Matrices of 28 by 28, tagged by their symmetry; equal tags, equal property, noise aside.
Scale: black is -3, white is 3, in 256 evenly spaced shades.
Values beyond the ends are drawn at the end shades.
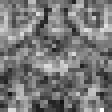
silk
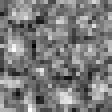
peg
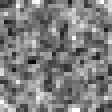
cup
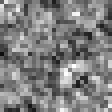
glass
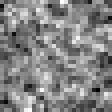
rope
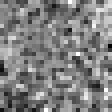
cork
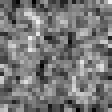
cup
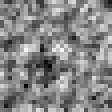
peg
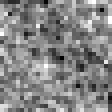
peg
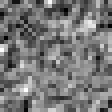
glass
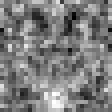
silk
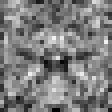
silk
